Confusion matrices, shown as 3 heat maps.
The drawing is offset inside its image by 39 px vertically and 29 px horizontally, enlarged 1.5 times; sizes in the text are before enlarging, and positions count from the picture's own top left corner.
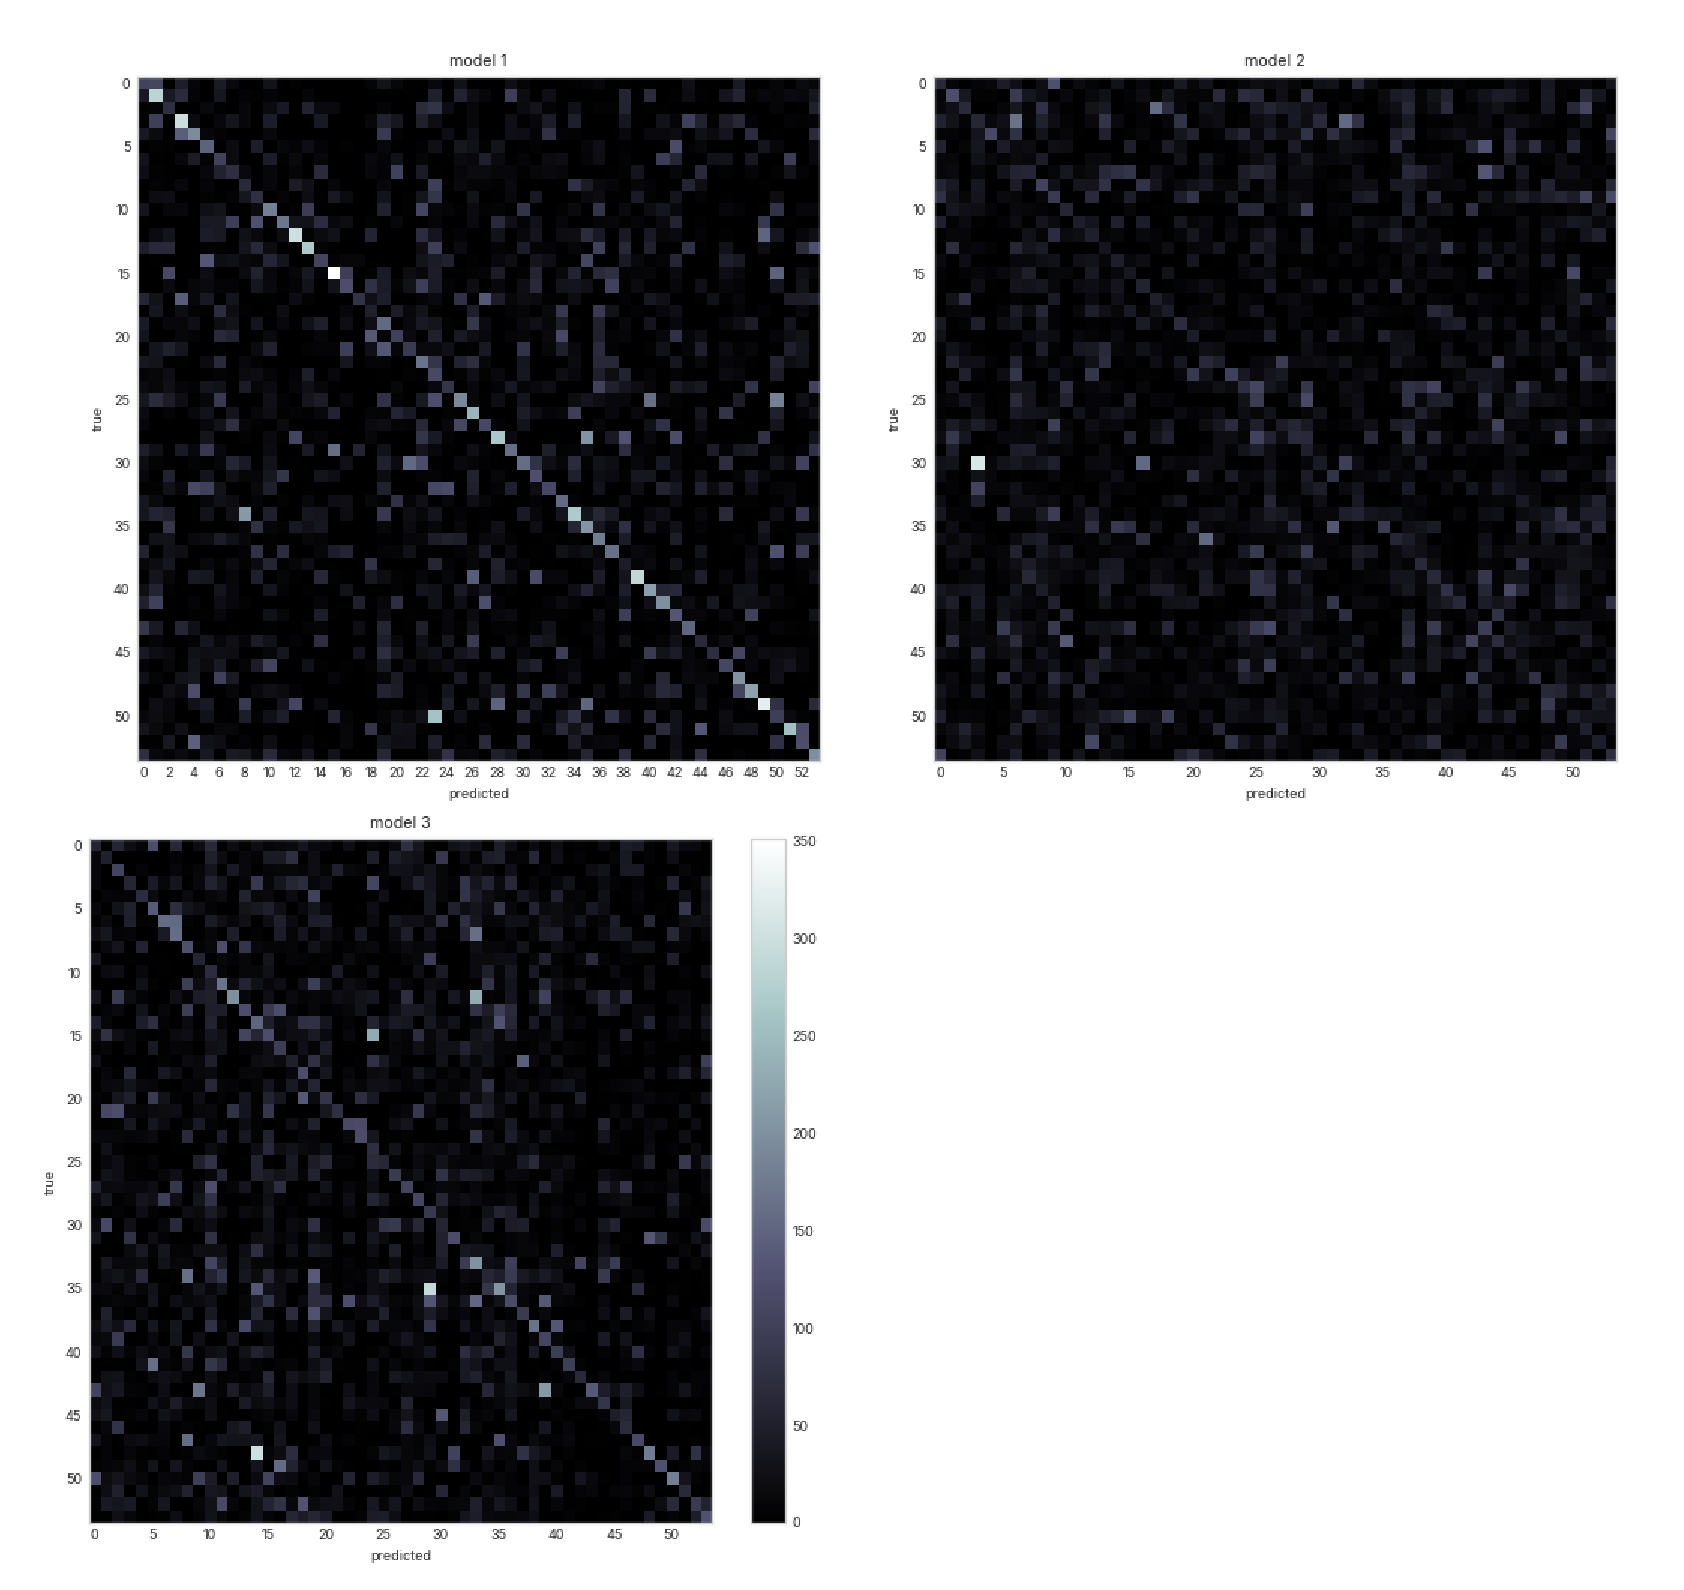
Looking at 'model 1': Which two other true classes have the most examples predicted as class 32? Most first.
48, 4
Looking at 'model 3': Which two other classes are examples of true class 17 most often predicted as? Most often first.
37, 53
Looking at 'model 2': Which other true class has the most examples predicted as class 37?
47
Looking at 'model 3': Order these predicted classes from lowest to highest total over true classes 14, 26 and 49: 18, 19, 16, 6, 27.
6, 27, 18, 19, 16
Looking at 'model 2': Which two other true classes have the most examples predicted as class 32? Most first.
3, 30
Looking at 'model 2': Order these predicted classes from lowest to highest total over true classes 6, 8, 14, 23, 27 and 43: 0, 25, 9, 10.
10, 0, 25, 9
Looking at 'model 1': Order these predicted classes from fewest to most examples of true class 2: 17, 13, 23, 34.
17, 34, 13, 23
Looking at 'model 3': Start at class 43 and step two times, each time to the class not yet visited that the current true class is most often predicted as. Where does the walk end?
2
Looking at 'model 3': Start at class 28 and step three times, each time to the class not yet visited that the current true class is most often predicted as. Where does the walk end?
33
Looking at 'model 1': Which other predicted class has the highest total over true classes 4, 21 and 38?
19
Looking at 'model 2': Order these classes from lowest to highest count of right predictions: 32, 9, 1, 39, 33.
32, 33, 39, 9, 1
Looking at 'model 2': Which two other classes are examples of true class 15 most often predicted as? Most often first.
50, 43
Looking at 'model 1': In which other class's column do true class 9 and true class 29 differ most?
15
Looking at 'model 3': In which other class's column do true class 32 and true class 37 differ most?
19
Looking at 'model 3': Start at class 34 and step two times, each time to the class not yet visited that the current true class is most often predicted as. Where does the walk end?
11
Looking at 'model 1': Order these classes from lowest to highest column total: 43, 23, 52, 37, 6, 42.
43, 37, 52, 6, 42, 23
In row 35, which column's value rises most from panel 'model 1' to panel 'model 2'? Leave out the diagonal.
31
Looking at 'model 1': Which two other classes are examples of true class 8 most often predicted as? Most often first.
23, 34
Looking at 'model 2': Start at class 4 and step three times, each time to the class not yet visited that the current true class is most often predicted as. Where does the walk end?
9
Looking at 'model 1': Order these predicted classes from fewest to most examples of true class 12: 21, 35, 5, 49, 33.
21, 33, 5, 35, 49
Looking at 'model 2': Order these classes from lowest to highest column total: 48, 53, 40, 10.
10, 40, 48, 53
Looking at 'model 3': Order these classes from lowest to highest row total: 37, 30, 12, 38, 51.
51, 37, 30, 38, 12
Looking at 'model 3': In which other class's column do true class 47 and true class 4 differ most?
8
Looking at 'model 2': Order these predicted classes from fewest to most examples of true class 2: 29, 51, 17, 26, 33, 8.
33, 29, 26, 8, 51, 17
